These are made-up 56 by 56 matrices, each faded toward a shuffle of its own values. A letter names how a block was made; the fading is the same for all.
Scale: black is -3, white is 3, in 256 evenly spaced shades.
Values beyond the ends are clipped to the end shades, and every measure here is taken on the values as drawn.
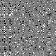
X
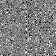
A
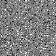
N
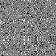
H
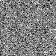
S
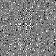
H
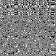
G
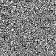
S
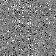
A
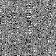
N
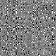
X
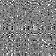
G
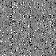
H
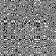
G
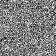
S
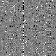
X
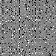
X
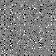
X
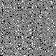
H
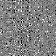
H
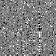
H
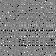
G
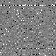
G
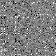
H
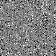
A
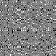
G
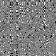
X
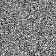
S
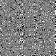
X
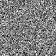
S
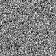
S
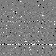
G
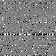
G
